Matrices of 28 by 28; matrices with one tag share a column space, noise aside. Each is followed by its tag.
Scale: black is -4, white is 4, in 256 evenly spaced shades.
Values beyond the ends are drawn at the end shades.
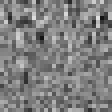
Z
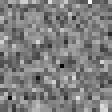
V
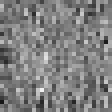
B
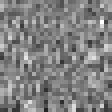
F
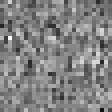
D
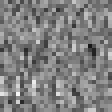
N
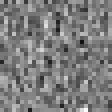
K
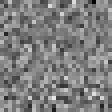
V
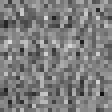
N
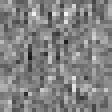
B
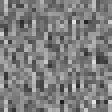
F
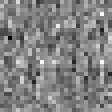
D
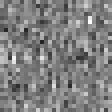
F
